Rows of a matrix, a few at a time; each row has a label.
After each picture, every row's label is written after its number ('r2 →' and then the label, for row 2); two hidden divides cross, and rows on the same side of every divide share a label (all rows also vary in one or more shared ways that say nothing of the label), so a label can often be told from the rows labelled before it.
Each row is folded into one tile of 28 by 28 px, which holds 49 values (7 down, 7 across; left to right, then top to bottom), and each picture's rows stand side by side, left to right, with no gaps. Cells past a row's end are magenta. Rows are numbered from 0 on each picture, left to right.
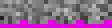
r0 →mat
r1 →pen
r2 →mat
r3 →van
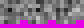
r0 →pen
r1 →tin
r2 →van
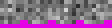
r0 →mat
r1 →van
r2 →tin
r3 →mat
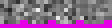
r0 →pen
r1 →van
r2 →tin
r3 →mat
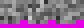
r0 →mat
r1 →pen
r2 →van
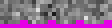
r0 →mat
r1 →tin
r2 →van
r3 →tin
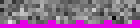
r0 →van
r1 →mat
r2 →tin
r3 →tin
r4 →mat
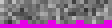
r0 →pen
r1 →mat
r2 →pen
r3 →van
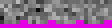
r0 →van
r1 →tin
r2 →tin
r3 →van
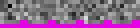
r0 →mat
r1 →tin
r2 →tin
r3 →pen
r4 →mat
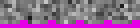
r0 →mat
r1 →van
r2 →van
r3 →tin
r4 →mat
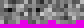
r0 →pen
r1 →van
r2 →mat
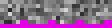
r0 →pen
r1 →tin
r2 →van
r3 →van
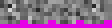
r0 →mat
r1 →pen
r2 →pen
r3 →mat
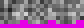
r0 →mat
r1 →van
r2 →mat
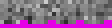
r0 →pen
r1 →van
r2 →pen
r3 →tin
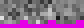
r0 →tin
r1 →van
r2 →mat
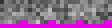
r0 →van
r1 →van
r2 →mat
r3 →tin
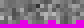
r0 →tin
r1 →mat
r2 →pen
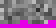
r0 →pen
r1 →pen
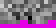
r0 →tin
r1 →van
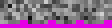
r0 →mat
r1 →van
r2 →mat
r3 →mat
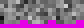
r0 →van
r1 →tin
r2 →van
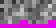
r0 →van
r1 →mat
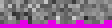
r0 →tin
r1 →van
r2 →pen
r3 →mat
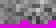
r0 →pen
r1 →mat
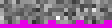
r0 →pen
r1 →pen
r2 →tin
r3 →mat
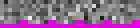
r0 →tin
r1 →tin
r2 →van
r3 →van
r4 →tin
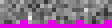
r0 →pen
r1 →pen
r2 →mat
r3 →pen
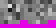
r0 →tin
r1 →van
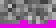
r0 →tin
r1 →tin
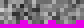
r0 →tin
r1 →mat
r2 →van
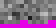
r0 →tin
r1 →mat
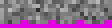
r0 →pen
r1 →tin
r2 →van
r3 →mat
